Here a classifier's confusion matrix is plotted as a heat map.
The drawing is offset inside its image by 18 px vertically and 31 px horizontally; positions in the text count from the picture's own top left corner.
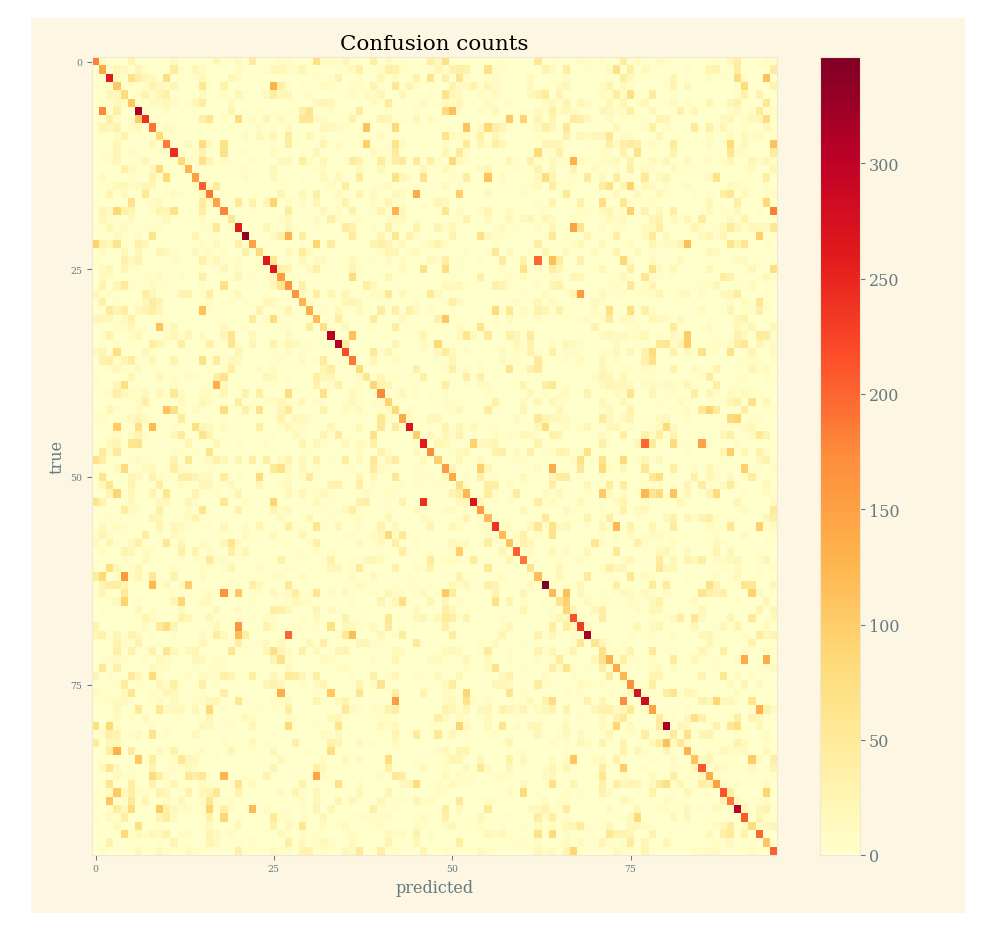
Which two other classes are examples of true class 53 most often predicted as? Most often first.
46, 25
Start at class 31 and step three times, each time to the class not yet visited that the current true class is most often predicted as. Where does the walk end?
18
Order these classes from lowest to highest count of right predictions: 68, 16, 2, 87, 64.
64, 87, 16, 68, 2
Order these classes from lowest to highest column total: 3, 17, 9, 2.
17, 9, 2, 3
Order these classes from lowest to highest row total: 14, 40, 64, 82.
82, 40, 14, 64
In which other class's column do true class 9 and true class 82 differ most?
80
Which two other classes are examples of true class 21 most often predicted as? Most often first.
27, 93
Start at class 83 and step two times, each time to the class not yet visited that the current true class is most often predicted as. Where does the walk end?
25
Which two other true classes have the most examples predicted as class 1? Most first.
6, 62
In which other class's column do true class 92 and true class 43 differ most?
90
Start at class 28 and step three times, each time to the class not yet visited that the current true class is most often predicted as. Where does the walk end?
67
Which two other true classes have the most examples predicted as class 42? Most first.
77, 18
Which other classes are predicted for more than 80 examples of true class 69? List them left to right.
20, 27, 36
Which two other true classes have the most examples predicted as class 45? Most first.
16, 87
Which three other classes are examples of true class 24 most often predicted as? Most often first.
62, 64, 74
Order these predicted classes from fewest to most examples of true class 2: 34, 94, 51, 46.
46, 34, 51, 94
